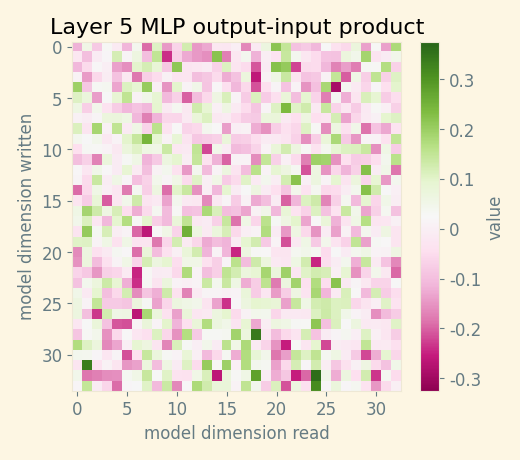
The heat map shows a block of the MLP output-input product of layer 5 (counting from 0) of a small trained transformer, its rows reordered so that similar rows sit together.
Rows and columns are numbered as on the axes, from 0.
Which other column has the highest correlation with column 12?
9
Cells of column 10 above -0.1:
30
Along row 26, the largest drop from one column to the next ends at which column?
6
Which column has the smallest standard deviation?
31
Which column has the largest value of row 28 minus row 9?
18
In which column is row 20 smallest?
16
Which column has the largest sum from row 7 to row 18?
2
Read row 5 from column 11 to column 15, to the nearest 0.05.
-0.2 -0.1 -0.05 0.05 0.1
